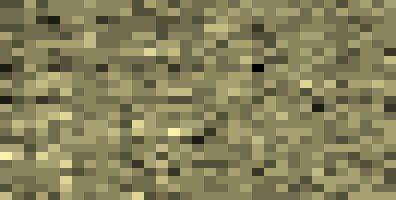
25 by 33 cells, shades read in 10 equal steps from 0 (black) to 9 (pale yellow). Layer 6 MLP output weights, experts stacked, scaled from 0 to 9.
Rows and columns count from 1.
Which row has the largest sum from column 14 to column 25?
17
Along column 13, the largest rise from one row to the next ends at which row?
7
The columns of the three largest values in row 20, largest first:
1, 4, 2
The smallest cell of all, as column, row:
22, 9
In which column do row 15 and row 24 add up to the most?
6
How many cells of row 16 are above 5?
13
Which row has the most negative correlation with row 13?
20
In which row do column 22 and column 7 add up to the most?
18
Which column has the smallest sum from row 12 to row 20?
11
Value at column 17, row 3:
3
